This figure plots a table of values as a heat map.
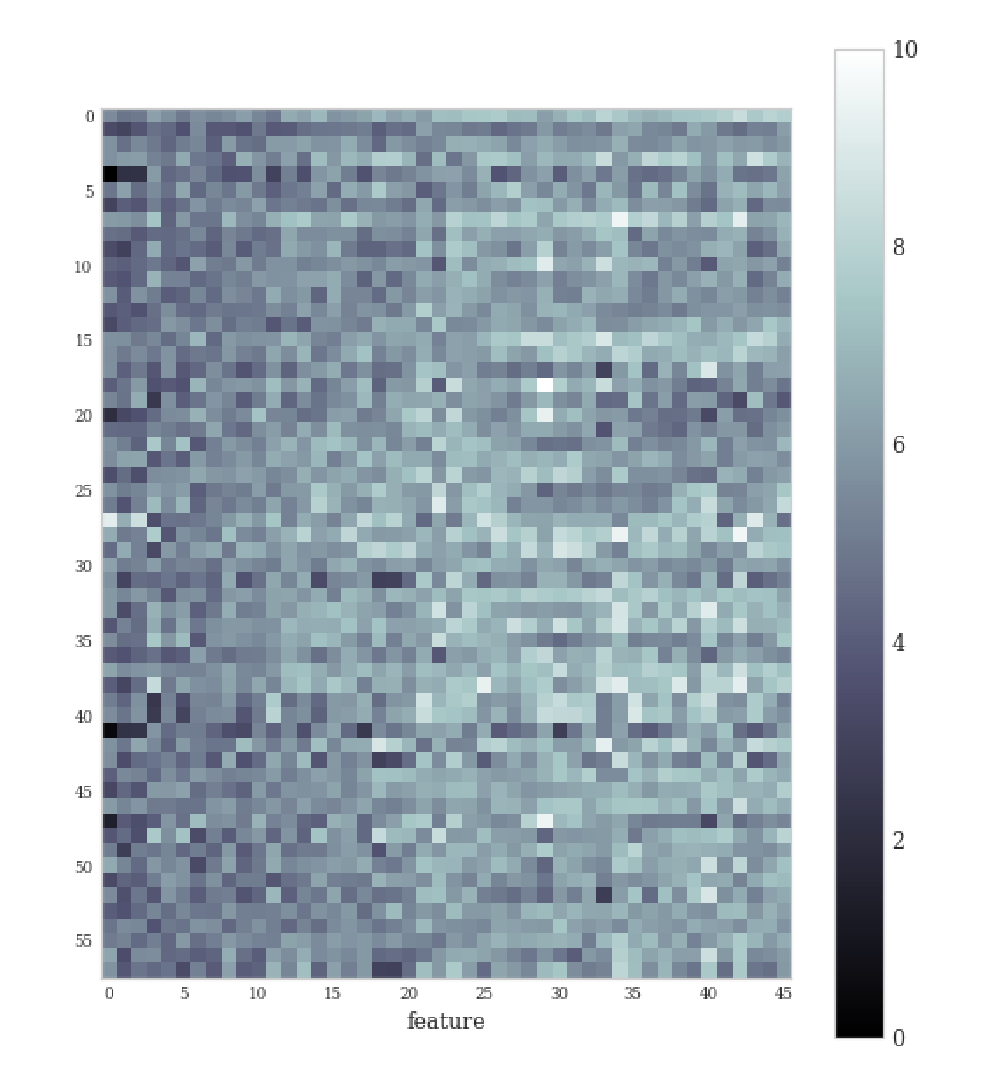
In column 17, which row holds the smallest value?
41
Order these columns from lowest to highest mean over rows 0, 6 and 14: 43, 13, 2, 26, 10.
2, 13, 10, 43, 26
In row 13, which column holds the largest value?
21
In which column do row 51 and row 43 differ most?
18
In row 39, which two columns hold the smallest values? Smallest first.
3, 5
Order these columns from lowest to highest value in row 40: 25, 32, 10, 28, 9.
9, 10, 25, 28, 32
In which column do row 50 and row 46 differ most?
29
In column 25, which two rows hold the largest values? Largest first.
38, 27
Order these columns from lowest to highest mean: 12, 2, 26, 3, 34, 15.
2, 3, 12, 15, 26, 34
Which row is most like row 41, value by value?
4
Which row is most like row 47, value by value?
20
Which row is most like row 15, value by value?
32
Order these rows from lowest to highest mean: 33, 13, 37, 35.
13, 35, 33, 37
